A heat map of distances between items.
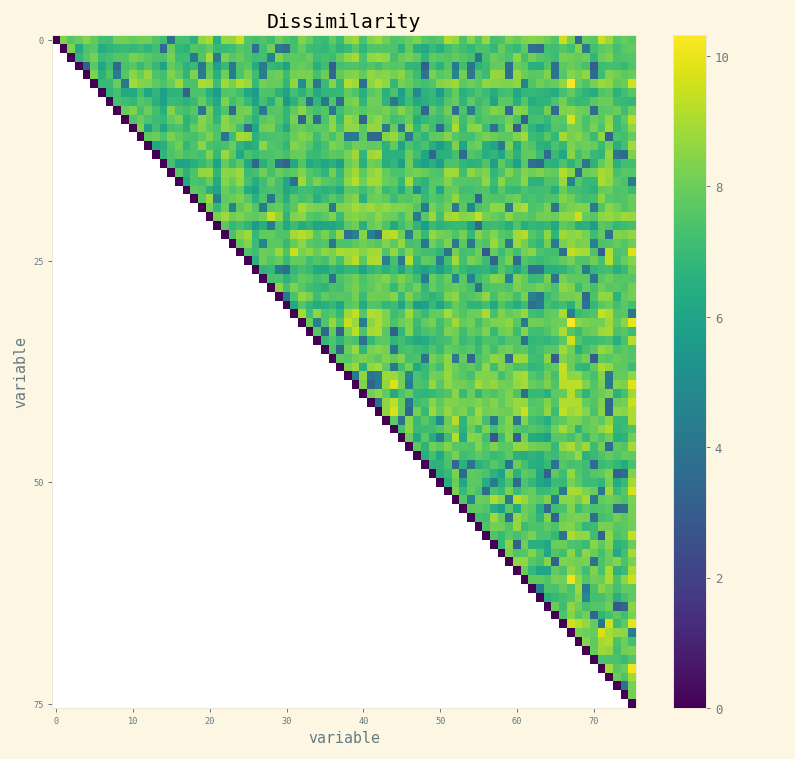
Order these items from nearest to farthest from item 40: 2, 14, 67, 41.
14, 2, 41, 67
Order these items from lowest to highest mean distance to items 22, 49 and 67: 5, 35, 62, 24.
62, 35, 24, 5
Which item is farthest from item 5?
67
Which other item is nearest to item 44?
33
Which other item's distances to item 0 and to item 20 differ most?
68
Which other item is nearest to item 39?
41
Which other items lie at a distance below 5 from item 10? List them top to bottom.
25, 43, 45, 50, 57, 60
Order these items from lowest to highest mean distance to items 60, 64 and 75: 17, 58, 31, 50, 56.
50, 31, 17, 58, 56
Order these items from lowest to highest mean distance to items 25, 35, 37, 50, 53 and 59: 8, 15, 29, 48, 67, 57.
57, 48, 8, 15, 29, 67
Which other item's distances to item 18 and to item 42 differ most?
55
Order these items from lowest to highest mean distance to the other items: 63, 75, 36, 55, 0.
63, 36, 55, 0, 75
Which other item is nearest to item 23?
8
